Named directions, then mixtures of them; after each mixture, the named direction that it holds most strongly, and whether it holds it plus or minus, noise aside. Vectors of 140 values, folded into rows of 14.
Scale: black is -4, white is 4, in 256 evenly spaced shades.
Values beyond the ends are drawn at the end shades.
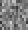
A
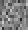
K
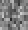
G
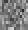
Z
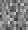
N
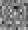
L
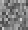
K, minus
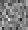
K, plus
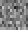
L, plus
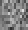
Z, minus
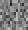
N, minus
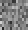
A, minus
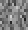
A, minus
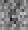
G, plus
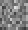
L, minus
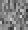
Z, minus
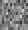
Z, minus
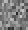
Z, minus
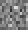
L, minus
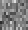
N, minus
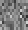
A, minus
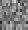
N, minus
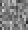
A, plus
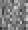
L, minus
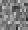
L, plus
